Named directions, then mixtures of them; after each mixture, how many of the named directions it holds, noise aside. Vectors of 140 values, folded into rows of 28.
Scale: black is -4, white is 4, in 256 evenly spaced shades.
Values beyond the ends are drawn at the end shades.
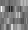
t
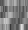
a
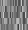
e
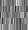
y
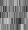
two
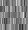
four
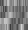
one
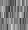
four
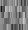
two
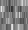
one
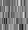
three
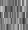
two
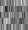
four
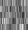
four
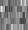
two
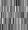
one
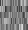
three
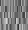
two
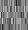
one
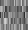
four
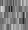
two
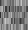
four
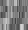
one
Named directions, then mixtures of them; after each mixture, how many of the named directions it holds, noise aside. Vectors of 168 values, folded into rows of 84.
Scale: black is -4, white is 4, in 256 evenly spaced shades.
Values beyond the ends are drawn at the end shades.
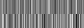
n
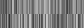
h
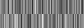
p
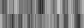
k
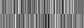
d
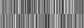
one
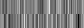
three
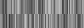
three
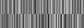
two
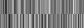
three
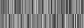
two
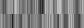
one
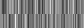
four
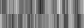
one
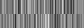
one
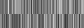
three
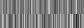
one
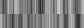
one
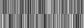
four
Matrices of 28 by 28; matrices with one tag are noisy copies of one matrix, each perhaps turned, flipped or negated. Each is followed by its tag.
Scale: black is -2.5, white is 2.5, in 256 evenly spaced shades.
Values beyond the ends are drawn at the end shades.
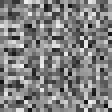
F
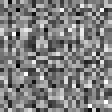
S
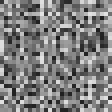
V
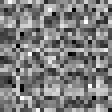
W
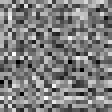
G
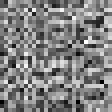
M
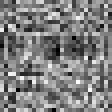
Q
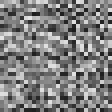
G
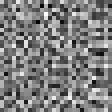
F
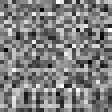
F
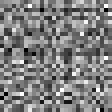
S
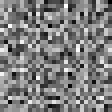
M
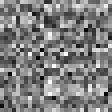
W
